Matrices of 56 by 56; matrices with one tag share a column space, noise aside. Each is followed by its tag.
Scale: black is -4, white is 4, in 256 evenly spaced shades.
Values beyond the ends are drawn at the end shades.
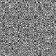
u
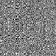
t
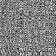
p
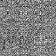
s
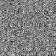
p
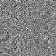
s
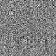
s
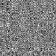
p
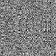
t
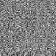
p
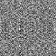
t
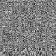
p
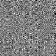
s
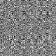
s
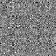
u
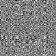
s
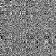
s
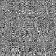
p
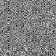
p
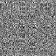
u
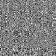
p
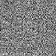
t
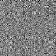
s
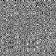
s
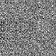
t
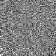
p
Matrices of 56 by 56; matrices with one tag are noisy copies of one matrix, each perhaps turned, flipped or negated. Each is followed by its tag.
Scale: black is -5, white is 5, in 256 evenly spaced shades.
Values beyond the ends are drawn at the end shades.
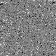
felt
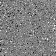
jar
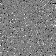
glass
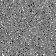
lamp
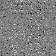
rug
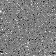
felt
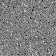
lamp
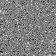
felt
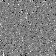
glass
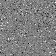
jar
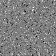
lamp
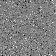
jar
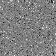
felt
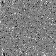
felt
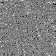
felt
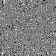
felt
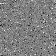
glass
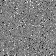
jar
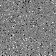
jar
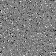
glass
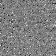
glass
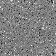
felt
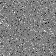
lamp
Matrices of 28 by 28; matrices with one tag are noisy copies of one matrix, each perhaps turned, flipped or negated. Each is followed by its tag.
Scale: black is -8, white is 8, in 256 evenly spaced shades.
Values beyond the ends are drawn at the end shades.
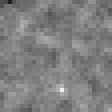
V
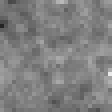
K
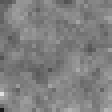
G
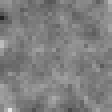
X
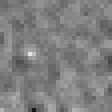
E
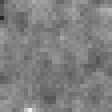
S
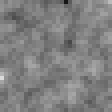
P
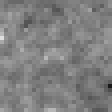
K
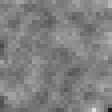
G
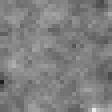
S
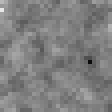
V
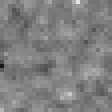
P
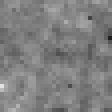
K
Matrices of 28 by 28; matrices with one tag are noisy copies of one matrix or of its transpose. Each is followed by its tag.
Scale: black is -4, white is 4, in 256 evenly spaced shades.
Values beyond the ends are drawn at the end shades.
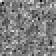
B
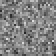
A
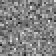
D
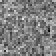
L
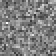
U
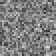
L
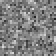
B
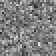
D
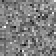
U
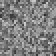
A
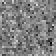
B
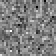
D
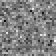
B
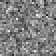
D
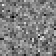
A
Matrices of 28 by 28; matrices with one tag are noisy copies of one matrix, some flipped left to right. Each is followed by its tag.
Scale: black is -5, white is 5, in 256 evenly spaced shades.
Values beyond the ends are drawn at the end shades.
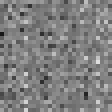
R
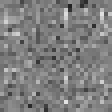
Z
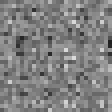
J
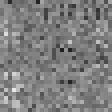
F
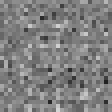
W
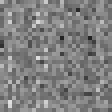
J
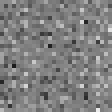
R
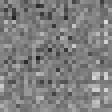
F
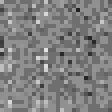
J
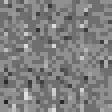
W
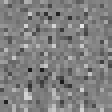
W
